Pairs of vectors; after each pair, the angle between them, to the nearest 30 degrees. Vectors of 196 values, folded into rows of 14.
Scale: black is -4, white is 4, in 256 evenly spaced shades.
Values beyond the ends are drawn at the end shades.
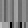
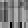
30 degrees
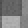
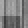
150 degrees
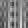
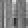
90 degrees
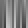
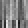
60 degrees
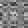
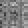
150 degrees
